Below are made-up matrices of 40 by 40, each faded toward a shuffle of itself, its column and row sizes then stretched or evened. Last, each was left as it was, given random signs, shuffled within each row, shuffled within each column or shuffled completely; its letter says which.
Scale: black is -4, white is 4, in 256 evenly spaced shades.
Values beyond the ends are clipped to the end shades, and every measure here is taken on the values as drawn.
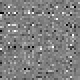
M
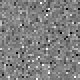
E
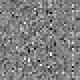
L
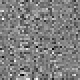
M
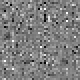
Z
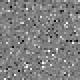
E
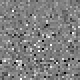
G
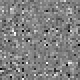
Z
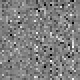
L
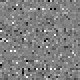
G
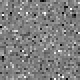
E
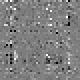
M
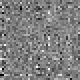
Z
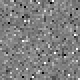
E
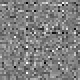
M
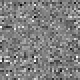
Z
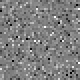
E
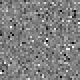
E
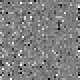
L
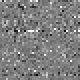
M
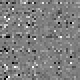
Z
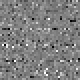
G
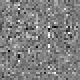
Z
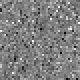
E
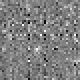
M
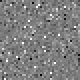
E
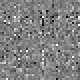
Z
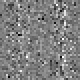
L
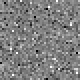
E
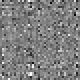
M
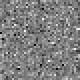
E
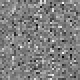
L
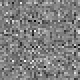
M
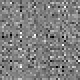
M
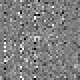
L
